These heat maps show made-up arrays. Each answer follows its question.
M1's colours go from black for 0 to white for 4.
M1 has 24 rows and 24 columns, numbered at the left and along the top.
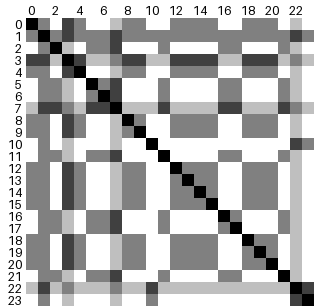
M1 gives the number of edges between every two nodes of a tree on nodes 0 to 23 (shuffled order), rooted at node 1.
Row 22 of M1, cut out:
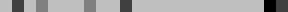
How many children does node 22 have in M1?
2
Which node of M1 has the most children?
3
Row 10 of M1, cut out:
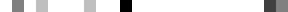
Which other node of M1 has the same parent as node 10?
23
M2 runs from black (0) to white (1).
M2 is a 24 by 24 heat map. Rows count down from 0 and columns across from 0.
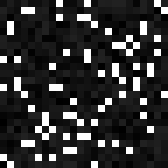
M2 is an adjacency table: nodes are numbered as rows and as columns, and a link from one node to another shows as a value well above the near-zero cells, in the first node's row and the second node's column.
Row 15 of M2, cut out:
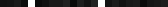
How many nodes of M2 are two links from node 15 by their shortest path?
3
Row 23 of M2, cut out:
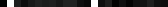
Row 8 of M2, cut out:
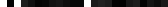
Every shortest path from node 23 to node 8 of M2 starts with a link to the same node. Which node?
node 13
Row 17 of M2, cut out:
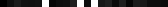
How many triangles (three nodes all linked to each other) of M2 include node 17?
0
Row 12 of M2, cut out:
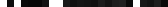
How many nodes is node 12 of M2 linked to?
5
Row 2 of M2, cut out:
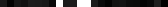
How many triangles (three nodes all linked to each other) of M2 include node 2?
1
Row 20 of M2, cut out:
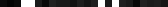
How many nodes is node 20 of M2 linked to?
4
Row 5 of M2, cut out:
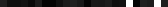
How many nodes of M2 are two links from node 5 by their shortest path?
3
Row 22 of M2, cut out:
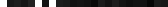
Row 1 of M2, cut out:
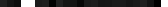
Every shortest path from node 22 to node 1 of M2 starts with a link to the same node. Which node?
node 7
